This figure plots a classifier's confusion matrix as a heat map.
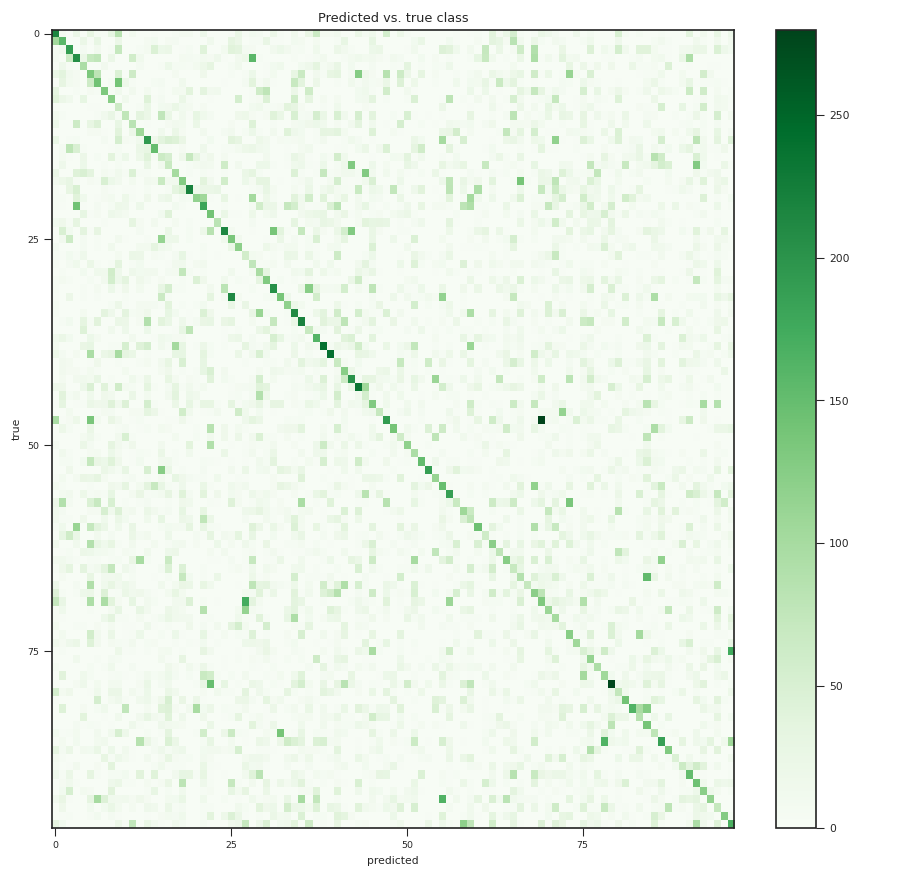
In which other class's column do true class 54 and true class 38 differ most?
59
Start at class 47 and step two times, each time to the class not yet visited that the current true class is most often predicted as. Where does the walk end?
27
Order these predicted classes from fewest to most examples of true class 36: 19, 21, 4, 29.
21, 29, 4, 19
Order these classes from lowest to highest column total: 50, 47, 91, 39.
50, 39, 47, 91
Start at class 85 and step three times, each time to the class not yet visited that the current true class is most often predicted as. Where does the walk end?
15
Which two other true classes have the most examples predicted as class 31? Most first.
24, 35
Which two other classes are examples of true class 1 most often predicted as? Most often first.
0, 65
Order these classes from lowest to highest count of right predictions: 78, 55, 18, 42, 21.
78, 18, 55, 21, 42
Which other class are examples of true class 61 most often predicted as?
2
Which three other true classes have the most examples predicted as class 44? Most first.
17, 43, 56
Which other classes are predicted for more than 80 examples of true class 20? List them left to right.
21, 28, 59
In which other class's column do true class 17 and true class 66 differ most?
84
